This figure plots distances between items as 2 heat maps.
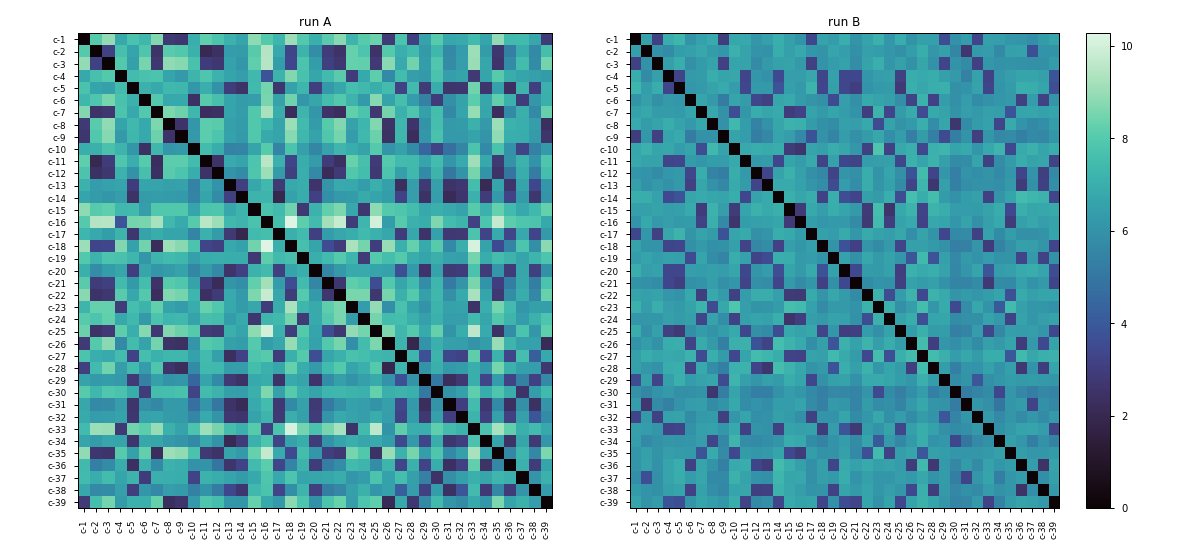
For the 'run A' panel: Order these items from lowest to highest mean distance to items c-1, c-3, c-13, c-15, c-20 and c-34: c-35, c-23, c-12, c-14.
c-14, c-12, c-35, c-23
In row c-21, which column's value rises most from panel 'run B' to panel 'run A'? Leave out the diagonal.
c-33
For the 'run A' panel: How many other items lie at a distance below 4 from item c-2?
9
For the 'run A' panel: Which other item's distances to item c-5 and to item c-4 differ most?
c-33
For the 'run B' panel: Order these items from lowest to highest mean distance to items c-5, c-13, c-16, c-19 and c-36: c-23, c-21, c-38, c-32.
c-38, c-21, c-32, c-23
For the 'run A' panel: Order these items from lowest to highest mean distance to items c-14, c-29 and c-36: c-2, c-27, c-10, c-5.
c-5, c-27, c-10, c-2
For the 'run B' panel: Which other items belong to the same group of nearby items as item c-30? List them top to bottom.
c-8, c-23, c-34
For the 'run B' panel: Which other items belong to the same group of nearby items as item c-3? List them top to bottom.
c-1, c-9, c-17, c-29, c-32
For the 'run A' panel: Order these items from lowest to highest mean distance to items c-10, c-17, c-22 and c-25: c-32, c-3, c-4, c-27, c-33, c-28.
c-3, c-32, c-27, c-28, c-4, c-33
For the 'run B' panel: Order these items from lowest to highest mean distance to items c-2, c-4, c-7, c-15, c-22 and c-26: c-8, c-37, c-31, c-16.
c-16, c-31, c-37, c-8
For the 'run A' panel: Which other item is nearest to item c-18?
c-7
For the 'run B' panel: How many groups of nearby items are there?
6
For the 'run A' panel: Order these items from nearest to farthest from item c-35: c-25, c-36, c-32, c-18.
c-25, c-18, c-36, c-32
